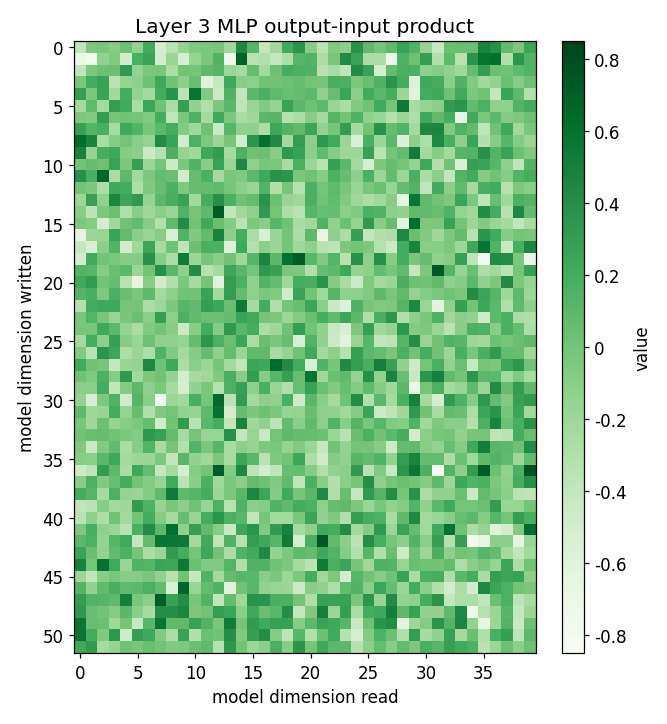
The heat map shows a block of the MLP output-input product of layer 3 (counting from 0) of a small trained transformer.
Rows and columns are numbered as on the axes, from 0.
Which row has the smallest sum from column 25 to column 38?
42
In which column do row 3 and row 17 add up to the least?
4
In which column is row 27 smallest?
20
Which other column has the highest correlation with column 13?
1
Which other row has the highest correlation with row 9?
31
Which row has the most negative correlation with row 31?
3
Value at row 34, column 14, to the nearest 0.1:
-0.1
